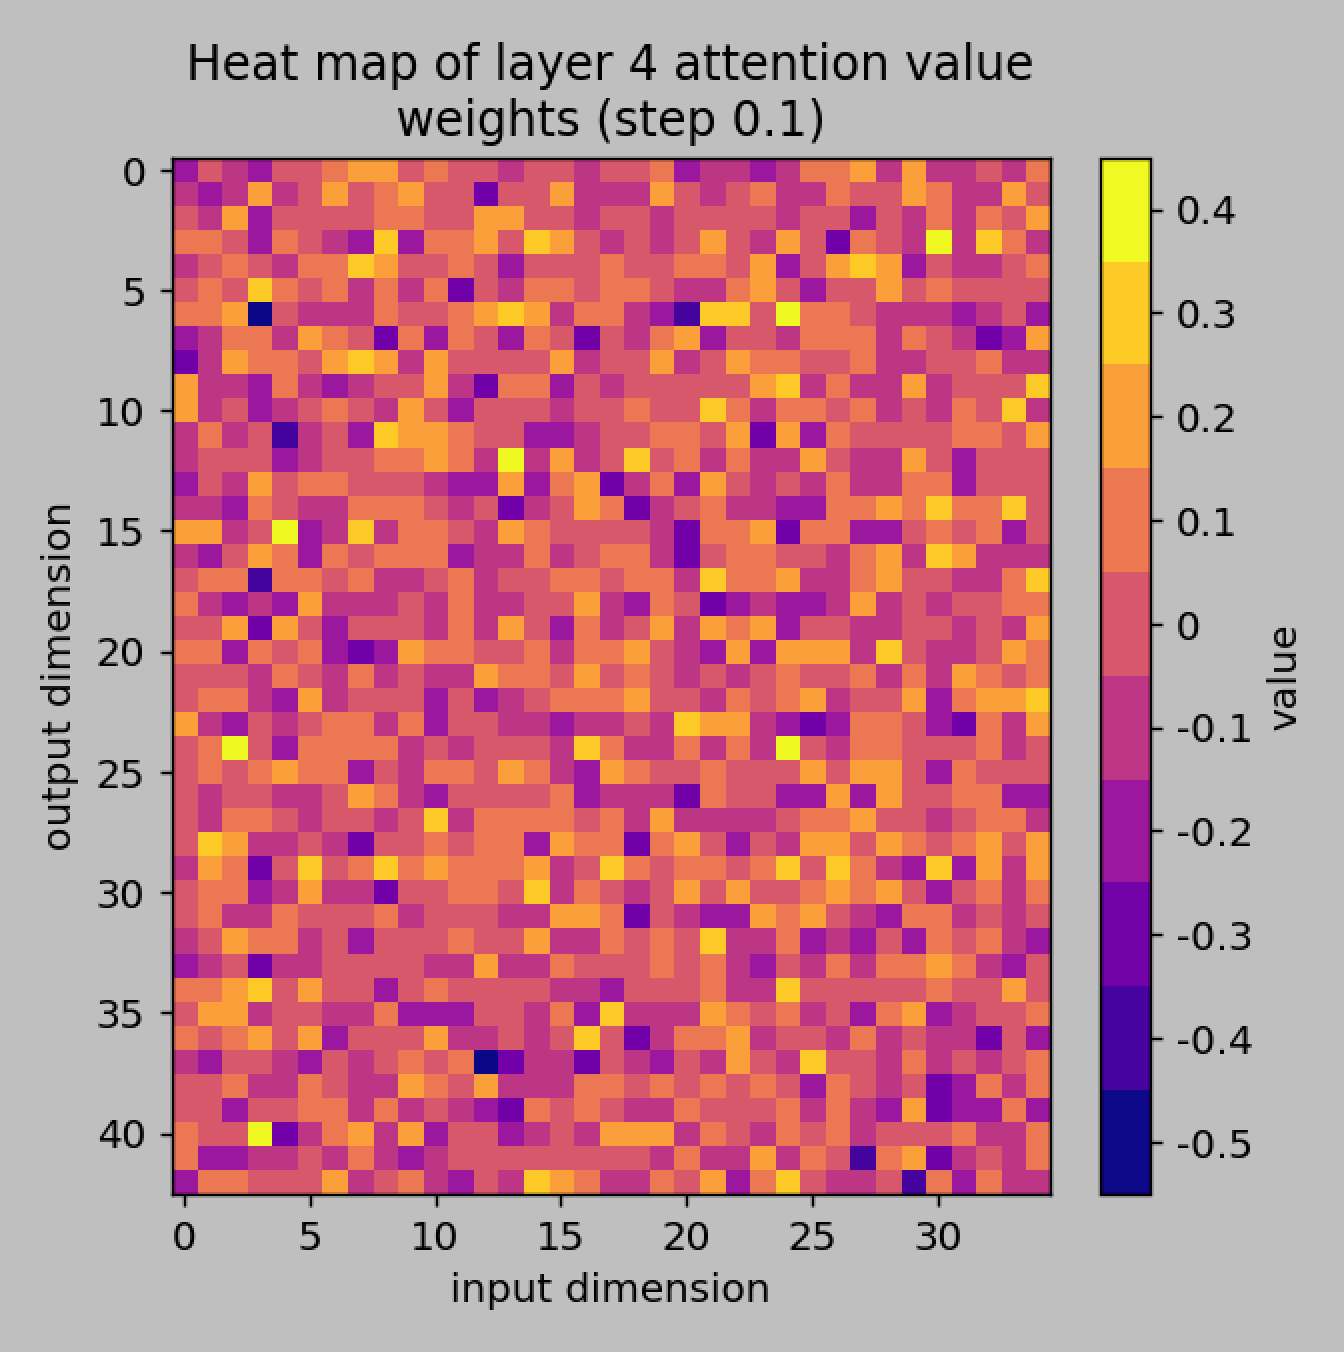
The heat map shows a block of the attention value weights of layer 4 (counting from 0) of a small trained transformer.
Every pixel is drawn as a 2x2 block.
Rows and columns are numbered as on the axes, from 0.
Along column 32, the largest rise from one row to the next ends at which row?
8
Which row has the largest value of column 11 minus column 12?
37
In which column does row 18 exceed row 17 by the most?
3
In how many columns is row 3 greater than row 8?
14
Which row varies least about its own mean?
21
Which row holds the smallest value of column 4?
11
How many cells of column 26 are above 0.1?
6
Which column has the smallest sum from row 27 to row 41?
18
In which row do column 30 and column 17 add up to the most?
29
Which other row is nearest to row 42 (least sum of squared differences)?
32
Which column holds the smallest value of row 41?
27
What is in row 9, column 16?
0
